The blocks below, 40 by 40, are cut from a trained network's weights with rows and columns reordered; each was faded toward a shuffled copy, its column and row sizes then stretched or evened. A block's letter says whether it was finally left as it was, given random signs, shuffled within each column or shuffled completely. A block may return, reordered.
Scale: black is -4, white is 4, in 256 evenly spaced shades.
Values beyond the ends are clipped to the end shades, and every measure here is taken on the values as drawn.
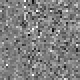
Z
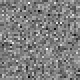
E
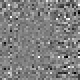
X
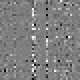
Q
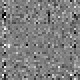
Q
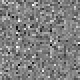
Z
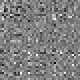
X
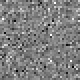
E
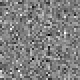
Z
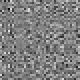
X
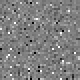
E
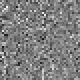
Z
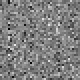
Z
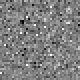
E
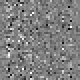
Z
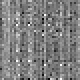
X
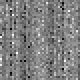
Z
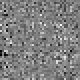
Q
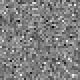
E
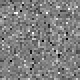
E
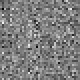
Q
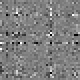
Q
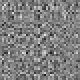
X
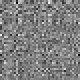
X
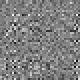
X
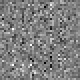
Z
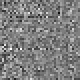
Q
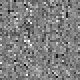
Z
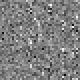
Z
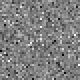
E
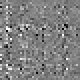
Q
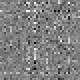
Q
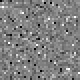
E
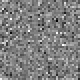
Z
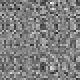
X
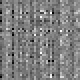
X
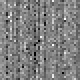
Z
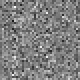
Z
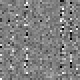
Z
